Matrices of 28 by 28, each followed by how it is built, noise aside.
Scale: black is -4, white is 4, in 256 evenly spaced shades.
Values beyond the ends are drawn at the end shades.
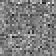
low rank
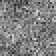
smooth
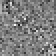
block diagonal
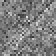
Hankel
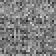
blocks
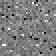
sparse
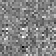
low rank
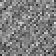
Hankel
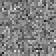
noise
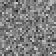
noise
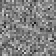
noise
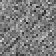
Hankel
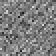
Hankel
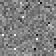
sparse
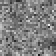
smooth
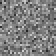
noise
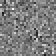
block diagonal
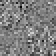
block diagonal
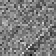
Hankel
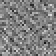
Toeplitz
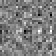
low rank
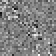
block diagonal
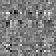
low rank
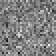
low rank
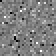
sparse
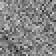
Toeplitz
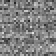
blocks
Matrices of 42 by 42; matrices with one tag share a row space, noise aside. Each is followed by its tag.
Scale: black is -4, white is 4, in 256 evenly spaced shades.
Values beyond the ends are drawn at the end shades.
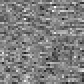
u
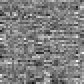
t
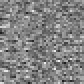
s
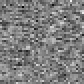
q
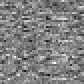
u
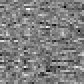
u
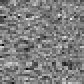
s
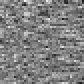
u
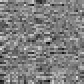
t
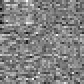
s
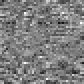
u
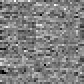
t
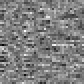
u
